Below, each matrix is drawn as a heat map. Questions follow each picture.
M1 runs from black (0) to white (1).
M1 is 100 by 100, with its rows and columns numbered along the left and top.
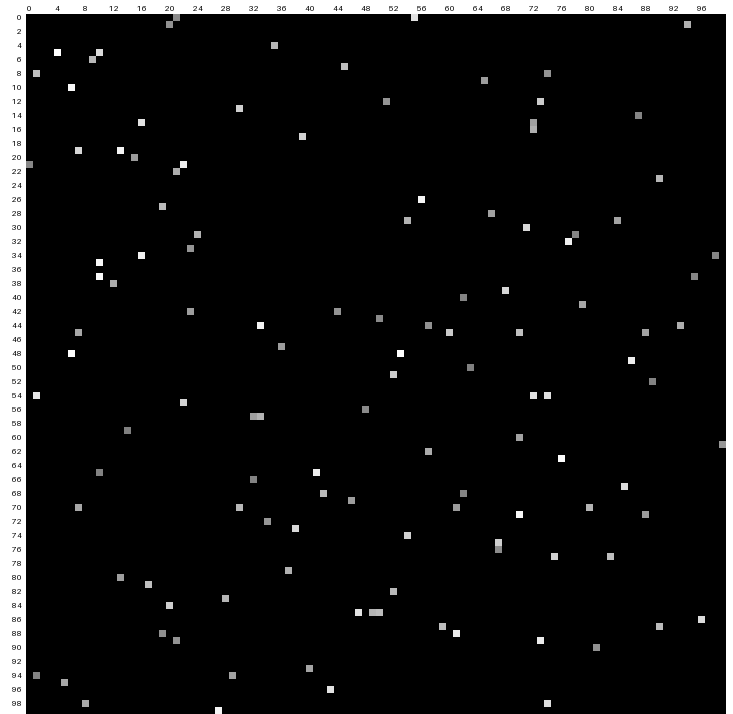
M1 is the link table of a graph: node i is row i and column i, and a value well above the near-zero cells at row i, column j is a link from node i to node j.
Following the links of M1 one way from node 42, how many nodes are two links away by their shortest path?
4
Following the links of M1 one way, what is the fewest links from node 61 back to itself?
7
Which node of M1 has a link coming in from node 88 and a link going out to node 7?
node 19
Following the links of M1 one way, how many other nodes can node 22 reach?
3
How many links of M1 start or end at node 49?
2
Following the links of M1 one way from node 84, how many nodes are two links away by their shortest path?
1
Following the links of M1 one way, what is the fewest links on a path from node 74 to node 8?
5
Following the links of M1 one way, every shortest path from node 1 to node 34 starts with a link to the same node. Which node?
node 20
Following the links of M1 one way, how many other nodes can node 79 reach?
10
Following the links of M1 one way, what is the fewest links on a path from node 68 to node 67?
6
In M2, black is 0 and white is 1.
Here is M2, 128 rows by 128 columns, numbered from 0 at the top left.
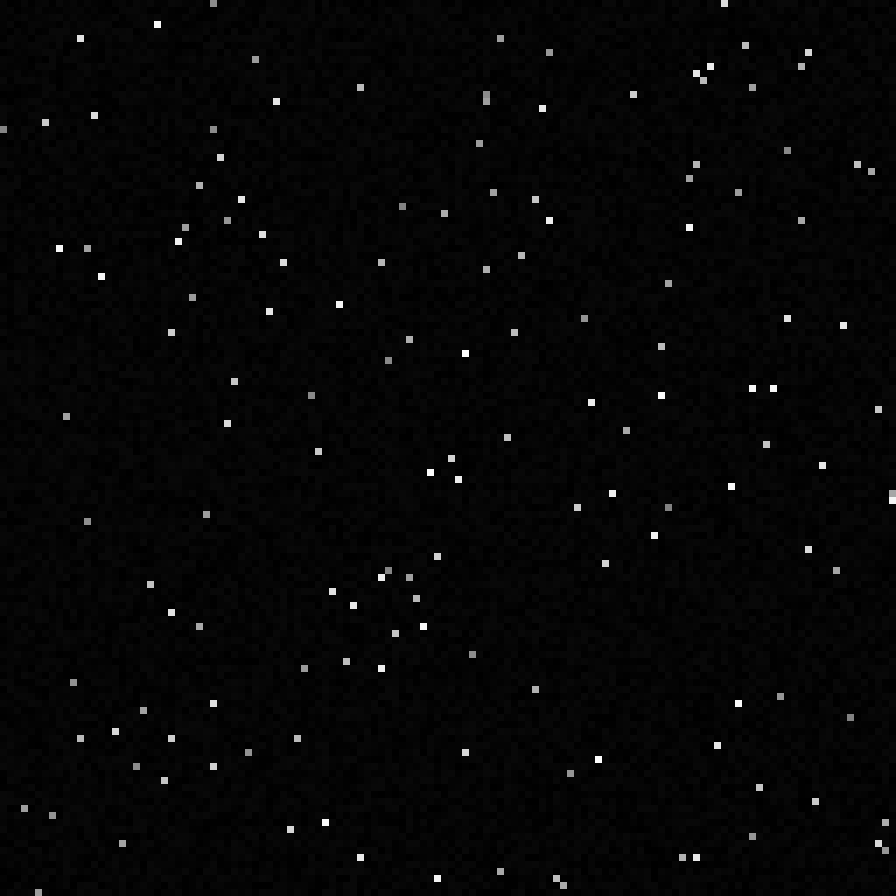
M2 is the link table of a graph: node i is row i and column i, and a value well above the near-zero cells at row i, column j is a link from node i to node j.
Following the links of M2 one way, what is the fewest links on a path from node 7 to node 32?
5
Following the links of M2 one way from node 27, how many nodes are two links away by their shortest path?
5
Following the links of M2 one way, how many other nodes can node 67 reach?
11
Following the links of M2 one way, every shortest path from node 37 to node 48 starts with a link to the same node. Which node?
node 40
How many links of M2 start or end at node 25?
2
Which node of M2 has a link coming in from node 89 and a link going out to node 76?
node 28
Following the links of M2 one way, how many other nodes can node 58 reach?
12
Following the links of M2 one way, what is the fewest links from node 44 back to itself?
8
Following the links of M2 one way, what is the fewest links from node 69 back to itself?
4
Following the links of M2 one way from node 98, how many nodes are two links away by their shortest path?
1
